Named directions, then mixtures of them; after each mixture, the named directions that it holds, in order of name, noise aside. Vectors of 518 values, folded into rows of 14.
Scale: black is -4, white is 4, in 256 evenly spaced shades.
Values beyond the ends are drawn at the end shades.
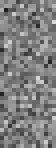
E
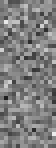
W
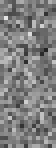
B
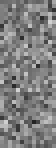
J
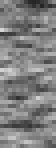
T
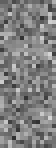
J.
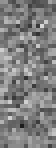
B, T, W.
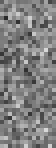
B.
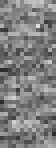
J, T, W.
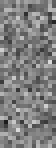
E, J.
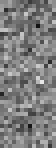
E, T.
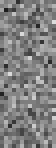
E.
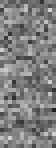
E, T, W.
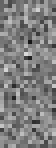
E, J, W.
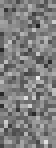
E.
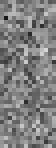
B.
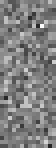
B, E, W.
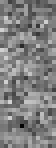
B, T, W.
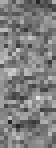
B, J, T.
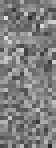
B, E, J.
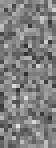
E, J.
